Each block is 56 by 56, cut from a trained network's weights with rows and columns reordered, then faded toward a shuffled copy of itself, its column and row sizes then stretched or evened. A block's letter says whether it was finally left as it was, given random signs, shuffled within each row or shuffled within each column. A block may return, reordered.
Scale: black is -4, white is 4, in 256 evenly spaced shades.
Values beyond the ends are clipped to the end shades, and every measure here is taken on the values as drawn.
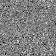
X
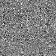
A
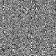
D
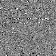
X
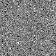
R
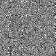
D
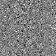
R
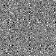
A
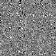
A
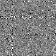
A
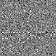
D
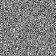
D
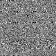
X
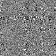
D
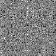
D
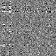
D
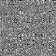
D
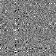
D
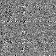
A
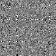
A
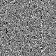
R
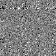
D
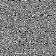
X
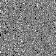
R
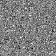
X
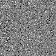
R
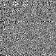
A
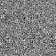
D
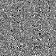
D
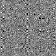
D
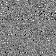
X
